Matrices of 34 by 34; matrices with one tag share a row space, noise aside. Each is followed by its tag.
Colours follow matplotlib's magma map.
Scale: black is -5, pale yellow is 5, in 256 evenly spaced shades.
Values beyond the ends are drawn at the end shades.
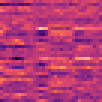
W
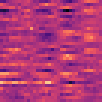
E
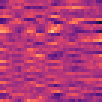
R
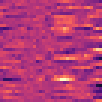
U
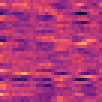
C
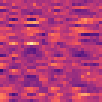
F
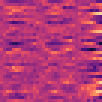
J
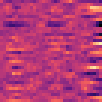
J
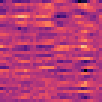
C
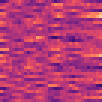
R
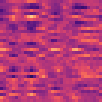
F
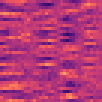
E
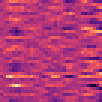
J
